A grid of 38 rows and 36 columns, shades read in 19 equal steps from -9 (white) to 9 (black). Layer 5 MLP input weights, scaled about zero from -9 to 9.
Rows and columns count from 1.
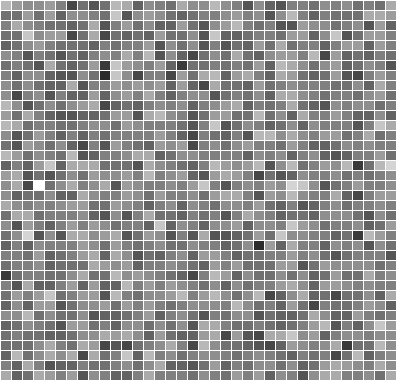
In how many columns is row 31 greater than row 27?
14
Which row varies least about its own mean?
21
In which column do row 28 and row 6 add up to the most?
18
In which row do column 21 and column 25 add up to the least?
20
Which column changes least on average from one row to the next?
16
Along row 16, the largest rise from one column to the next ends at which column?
8
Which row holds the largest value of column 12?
35
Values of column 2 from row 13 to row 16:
-3 3 3 -2
